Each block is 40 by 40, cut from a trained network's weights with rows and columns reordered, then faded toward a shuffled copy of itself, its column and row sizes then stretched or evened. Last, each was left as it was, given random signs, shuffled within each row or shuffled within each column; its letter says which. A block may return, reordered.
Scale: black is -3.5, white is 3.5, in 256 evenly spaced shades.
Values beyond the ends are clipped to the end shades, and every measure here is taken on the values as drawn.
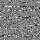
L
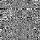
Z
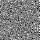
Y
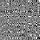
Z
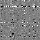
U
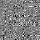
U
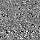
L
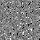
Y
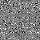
L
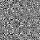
Z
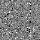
Y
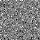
Y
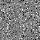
Y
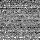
L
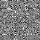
U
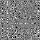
U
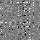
U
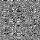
Z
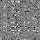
Z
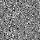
Y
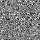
L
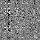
U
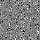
Y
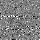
L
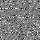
L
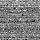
L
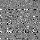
U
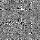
U
